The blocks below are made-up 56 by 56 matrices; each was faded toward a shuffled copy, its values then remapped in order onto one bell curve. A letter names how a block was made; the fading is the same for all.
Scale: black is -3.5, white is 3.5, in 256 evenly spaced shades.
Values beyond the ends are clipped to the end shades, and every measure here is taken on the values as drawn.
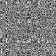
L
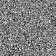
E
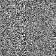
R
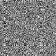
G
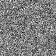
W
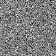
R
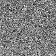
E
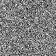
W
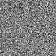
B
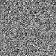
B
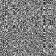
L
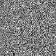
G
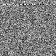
E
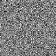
B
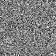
E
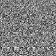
G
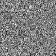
B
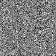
R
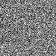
W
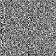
G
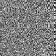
L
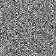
R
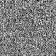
B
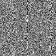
R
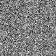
W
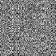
L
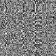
L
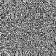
B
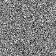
W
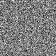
W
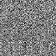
G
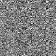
G
